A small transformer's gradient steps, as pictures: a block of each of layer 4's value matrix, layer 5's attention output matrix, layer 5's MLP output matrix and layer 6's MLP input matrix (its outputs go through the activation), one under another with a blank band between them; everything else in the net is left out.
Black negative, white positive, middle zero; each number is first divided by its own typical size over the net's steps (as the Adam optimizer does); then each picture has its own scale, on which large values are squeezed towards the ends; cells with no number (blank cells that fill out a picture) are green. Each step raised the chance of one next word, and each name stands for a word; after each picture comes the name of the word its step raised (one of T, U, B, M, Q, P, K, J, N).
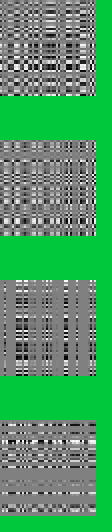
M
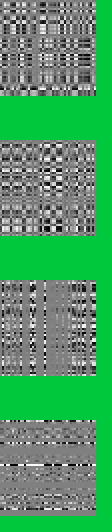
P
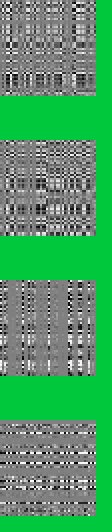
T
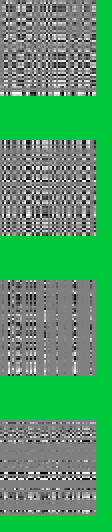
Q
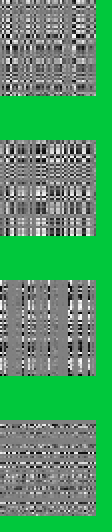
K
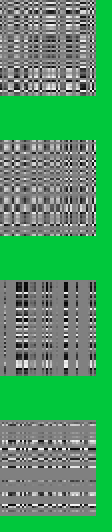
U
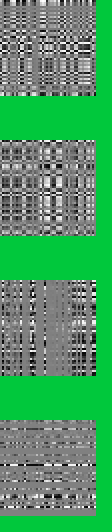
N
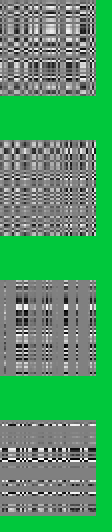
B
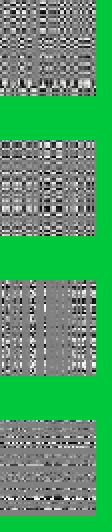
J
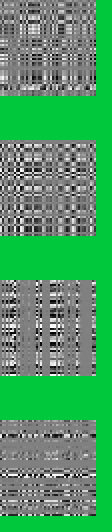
P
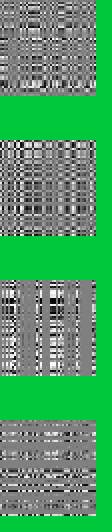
J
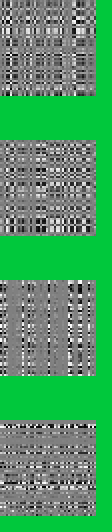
P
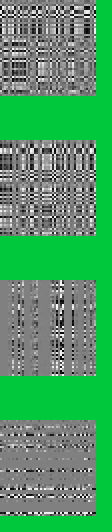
B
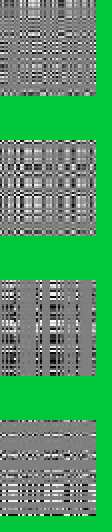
N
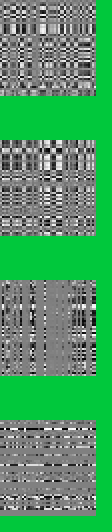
B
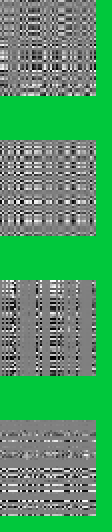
M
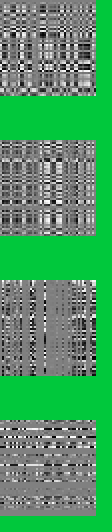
M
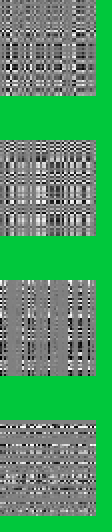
M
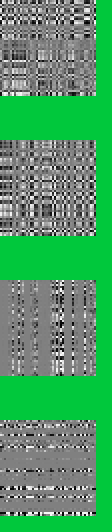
Q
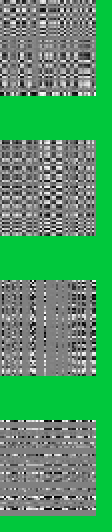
Q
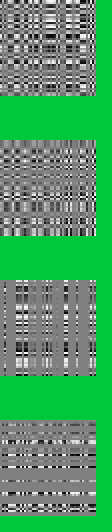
K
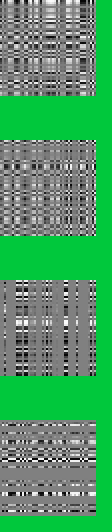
N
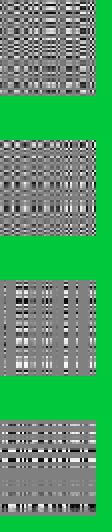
J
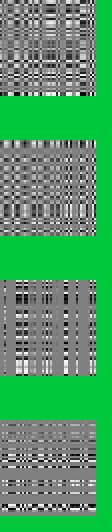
Q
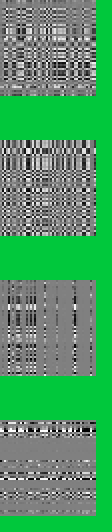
B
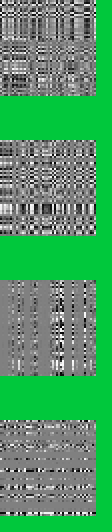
T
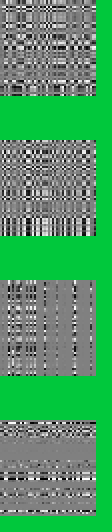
K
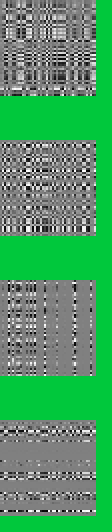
P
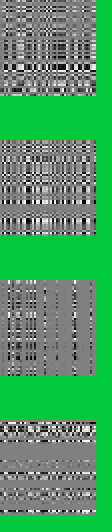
M
